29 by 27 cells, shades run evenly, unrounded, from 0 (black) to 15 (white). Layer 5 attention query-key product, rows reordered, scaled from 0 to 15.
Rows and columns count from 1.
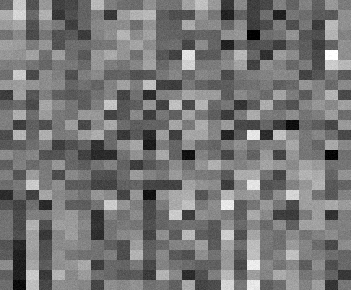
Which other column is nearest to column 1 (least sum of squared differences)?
10
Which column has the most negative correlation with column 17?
11
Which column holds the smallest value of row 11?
19
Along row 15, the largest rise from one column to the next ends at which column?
13
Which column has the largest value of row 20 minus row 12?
18
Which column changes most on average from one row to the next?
15
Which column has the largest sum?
20
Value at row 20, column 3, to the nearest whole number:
4
